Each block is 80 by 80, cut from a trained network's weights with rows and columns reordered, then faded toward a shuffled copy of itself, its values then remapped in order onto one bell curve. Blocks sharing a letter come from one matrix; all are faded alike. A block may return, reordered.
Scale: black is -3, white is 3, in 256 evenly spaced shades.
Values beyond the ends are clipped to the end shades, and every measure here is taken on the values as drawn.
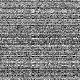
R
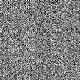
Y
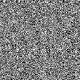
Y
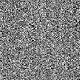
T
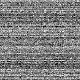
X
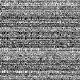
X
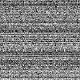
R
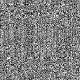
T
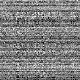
X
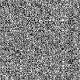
Y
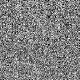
T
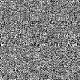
Y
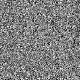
T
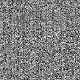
T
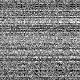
R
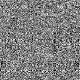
T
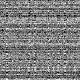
X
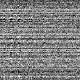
X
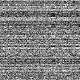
X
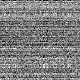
R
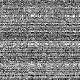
R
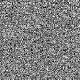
T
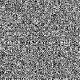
T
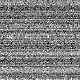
X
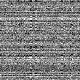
X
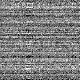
X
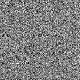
Y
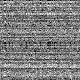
X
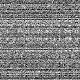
R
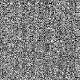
T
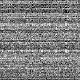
R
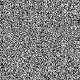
T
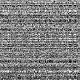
R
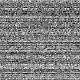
R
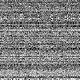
R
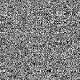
Y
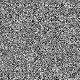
T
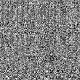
T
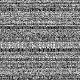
R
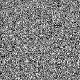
T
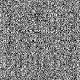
T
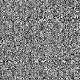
T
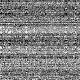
X
